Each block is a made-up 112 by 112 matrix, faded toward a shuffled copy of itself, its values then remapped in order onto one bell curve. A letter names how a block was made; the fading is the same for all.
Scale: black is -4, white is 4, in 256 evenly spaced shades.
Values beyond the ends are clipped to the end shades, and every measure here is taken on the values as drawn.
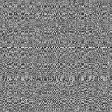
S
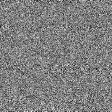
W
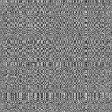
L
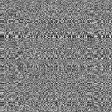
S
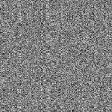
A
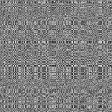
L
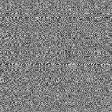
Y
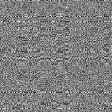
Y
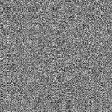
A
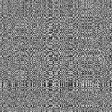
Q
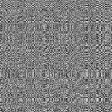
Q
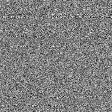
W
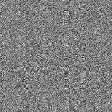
A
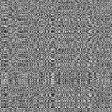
Q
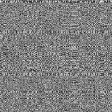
Y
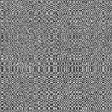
L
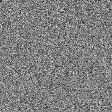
W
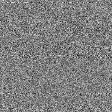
W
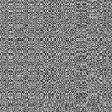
Q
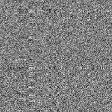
A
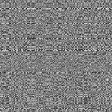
S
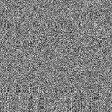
A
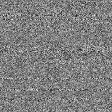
W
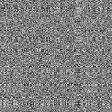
Y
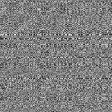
Y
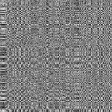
L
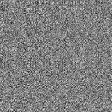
A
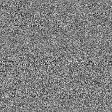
W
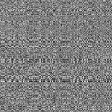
S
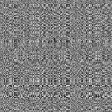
Q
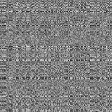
S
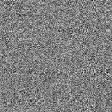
A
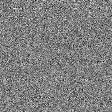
W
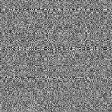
Y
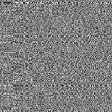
Y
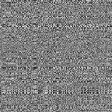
Y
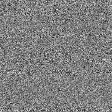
W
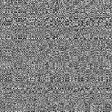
Y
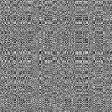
Q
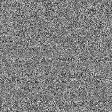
W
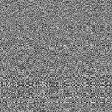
Y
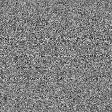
W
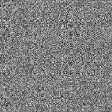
A
